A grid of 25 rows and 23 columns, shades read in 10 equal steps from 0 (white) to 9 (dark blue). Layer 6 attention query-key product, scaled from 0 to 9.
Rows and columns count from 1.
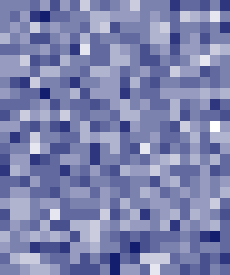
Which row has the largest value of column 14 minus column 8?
23
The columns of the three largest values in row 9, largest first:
5, 13, 9
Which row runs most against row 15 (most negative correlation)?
22
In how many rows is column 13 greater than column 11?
15
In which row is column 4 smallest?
14
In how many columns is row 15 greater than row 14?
6
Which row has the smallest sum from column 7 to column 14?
21
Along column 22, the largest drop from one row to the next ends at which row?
12
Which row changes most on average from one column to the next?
20
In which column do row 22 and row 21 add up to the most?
18
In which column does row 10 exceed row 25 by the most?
16
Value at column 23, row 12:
4
